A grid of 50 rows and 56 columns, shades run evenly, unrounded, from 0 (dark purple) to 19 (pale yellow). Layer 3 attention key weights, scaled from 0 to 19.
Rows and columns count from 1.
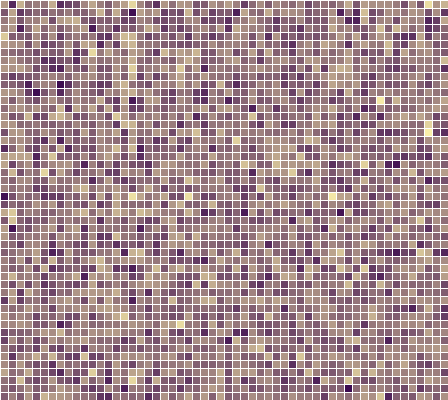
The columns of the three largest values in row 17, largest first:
54, 25, 28
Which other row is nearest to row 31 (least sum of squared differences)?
44
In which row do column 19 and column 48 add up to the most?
13
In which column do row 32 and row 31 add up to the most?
43
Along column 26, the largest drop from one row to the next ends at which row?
36
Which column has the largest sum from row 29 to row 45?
27
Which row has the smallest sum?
49
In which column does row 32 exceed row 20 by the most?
18
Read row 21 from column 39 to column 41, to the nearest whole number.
12 13 8
